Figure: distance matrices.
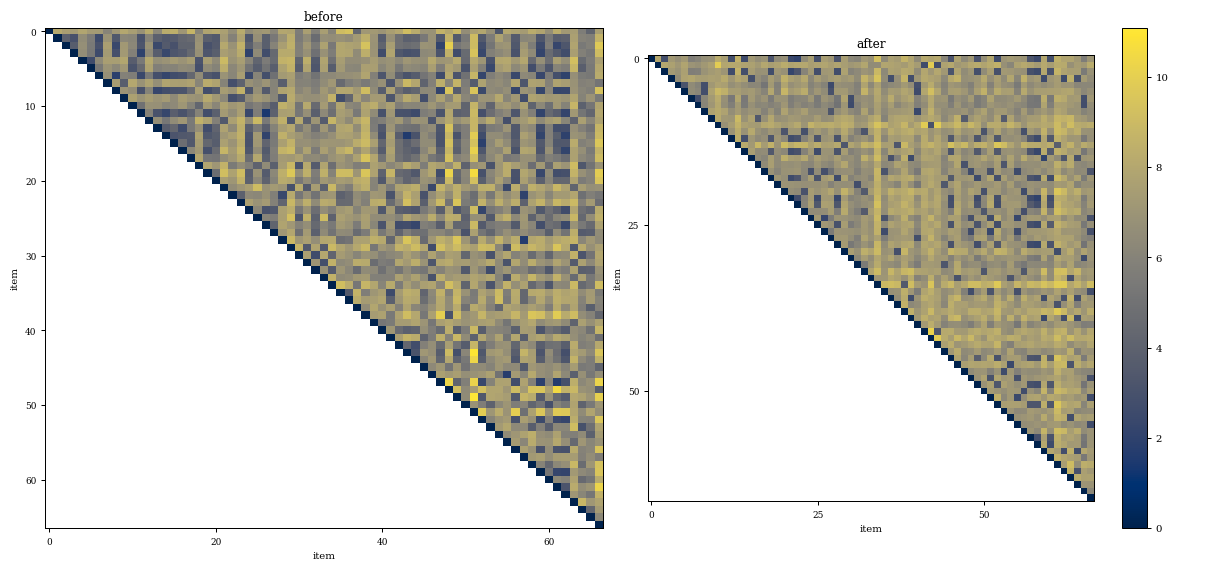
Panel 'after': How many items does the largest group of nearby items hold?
15
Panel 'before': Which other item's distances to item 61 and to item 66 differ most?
47
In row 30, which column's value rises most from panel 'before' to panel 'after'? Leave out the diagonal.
32
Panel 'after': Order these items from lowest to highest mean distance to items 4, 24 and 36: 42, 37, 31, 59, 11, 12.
59, 31, 37, 12, 11, 42
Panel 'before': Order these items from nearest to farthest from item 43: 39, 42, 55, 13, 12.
42, 13, 12, 55, 39
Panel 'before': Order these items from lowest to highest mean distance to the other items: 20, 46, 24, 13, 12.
24, 13, 20, 46, 12
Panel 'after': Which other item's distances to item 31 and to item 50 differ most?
19
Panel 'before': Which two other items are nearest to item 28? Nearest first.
57, 22
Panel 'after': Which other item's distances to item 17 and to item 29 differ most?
61
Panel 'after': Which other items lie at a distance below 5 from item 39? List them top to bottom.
3, 15, 36, 59, 62, 64
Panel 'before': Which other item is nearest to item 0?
54
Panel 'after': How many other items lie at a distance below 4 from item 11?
5
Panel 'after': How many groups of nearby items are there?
13
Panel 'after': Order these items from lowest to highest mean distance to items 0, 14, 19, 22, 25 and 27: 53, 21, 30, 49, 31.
21, 49, 31, 30, 53
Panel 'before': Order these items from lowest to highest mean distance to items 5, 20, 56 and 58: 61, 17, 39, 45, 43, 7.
61, 43, 17, 45, 39, 7
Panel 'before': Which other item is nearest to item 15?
52
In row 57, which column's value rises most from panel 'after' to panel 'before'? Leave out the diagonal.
49
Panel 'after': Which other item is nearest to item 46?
54
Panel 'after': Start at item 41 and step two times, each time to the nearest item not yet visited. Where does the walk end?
43
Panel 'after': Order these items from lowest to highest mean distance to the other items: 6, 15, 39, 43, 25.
25, 6, 15, 39, 43
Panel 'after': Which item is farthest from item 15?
34
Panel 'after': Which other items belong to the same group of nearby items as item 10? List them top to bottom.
42
